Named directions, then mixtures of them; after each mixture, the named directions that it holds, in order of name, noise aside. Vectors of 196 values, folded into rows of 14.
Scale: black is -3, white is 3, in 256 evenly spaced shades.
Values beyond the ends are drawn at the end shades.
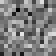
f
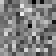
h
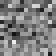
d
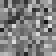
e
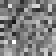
d, e.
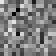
f, h.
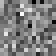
h.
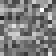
d, e.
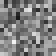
e, h.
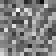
e, f, h.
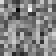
e, f, h.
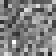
d, e, h.
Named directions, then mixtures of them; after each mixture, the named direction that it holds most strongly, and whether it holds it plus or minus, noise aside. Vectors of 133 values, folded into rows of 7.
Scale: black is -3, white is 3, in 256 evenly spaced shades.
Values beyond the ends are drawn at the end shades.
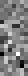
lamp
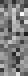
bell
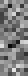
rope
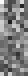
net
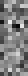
net, minus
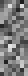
lamp, minus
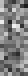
net, plus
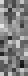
net, plus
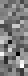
lamp, minus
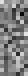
bell, minus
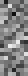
rope, minus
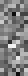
rope, minus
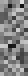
rope, plus
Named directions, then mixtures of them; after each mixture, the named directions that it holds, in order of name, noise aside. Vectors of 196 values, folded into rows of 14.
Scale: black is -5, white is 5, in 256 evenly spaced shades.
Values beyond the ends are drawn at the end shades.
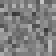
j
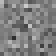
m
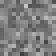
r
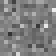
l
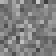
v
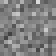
j, l, v.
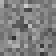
m.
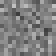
j, m, r.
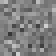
l, m, v.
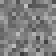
r.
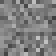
r, v.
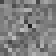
m, v.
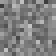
j, v.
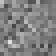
j, m, v.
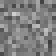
j.
